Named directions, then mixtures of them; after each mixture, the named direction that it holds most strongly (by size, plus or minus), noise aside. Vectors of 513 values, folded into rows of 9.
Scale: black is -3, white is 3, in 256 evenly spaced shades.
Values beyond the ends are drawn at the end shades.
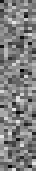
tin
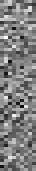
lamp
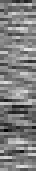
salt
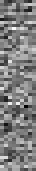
lamp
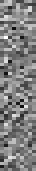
lamp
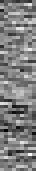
salt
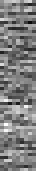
salt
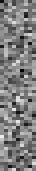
tin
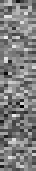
lamp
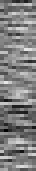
salt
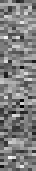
lamp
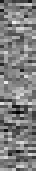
salt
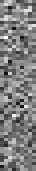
lamp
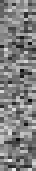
tin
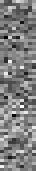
lamp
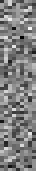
lamp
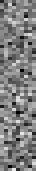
tin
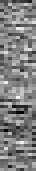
salt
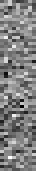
lamp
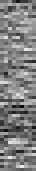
salt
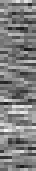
salt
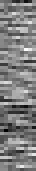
salt
